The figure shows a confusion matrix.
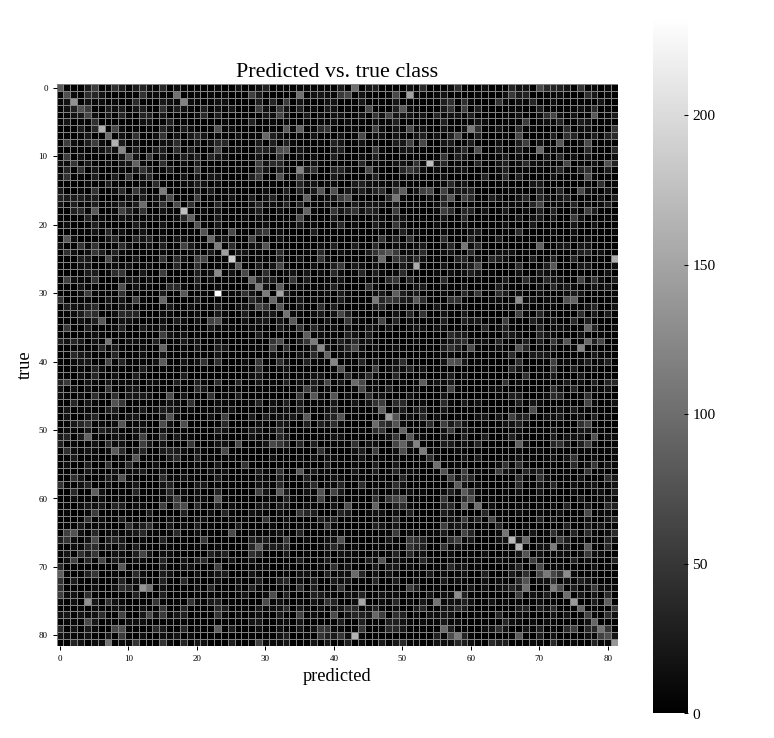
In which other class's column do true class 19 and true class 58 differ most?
35
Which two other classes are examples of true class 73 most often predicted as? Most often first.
12, 72
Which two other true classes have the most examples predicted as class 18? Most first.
2, 30
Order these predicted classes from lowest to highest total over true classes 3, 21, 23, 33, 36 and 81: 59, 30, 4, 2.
2, 4, 30, 59
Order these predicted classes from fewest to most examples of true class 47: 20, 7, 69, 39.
20, 39, 7, 69
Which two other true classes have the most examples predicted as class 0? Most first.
71, 74
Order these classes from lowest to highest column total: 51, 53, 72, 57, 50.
53, 51, 50, 57, 72
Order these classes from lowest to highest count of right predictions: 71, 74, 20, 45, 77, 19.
45, 77, 20, 19, 74, 71
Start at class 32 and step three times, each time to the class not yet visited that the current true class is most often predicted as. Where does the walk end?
70
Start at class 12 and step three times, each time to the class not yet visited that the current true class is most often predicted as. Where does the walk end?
46
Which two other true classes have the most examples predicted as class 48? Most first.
24, 4
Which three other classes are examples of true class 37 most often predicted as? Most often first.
7, 77, 74
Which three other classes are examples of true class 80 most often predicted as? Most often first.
43, 58, 67
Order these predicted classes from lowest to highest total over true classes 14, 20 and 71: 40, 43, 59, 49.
40, 59, 49, 43
